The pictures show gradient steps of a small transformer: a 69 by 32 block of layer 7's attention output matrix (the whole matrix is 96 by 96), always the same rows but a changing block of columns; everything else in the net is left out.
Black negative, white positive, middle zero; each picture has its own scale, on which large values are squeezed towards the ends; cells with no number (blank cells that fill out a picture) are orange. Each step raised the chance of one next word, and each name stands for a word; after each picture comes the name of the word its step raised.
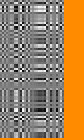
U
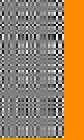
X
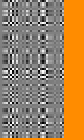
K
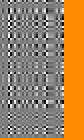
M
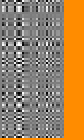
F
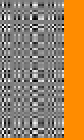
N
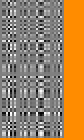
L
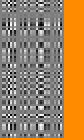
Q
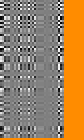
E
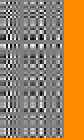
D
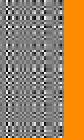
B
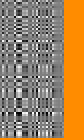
L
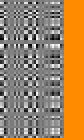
D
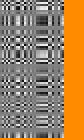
F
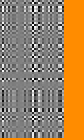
U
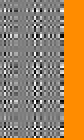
M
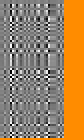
K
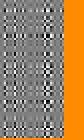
M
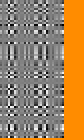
Q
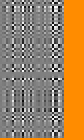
U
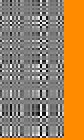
L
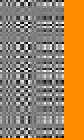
N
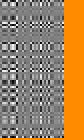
N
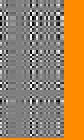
X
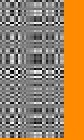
K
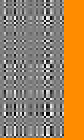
L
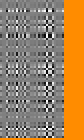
M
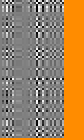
U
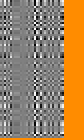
D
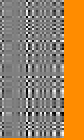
L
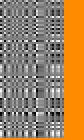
L
